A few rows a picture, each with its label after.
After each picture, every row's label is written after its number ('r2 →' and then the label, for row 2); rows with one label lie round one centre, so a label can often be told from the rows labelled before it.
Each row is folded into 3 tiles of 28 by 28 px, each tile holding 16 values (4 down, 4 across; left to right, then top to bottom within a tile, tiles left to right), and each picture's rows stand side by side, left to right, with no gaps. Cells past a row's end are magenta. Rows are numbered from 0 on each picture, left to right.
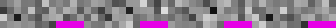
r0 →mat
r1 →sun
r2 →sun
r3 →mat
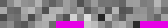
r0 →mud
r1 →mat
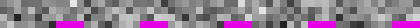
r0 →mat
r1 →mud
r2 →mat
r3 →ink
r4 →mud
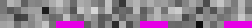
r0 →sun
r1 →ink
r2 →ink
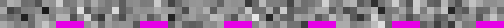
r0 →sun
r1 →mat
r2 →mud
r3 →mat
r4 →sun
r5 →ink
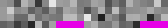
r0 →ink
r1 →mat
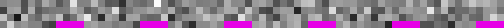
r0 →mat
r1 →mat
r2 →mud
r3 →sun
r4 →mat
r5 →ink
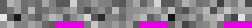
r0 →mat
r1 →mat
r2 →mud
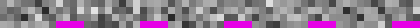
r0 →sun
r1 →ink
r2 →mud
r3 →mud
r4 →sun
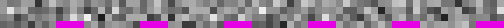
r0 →ink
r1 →mat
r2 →mud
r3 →ink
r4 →sun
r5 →sun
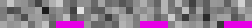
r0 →sun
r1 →sun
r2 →mat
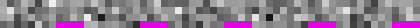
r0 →ink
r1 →mat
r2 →ink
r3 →mat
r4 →ink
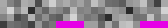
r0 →ink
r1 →sun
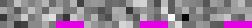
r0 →mud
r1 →sun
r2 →mat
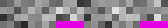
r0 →mud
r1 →mud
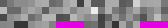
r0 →mud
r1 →ink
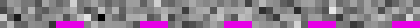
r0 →mat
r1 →mat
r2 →mud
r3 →sun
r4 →mud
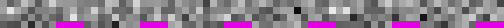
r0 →ink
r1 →ink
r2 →mat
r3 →sun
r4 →ink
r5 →mud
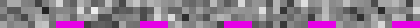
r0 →sun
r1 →ink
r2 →mat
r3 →ink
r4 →sun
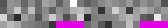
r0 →mat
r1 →mud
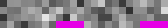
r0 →mud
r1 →sun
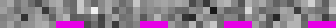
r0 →sun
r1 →ink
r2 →sun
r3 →sun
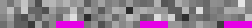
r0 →ink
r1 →mud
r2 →mat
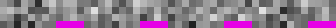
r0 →ink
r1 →ink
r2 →mud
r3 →ink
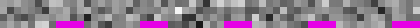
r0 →sun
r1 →mud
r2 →ink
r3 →mat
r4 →sun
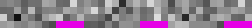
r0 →mat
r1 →ink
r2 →mat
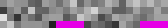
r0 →mat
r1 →ink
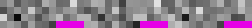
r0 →mat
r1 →mat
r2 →mat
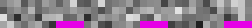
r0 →mat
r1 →mud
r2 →ink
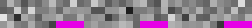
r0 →mat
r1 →sun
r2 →mat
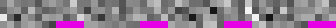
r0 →mat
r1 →mat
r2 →sun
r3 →mat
